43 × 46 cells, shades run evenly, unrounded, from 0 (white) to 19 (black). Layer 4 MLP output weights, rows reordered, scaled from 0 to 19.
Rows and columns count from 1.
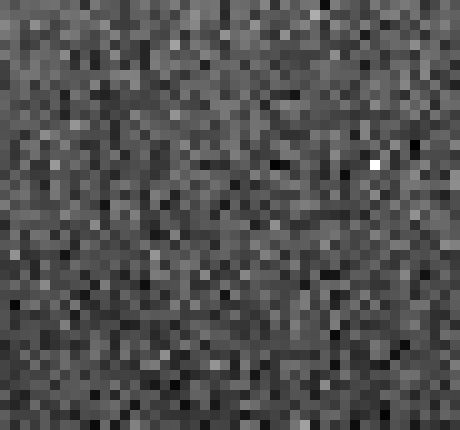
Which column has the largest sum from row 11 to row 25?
11
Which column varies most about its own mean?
38
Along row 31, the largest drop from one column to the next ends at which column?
3
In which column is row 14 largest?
36
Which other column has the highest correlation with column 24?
32
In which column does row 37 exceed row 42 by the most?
34
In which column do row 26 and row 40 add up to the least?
16
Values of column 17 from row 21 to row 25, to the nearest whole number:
17 12 12 16 13
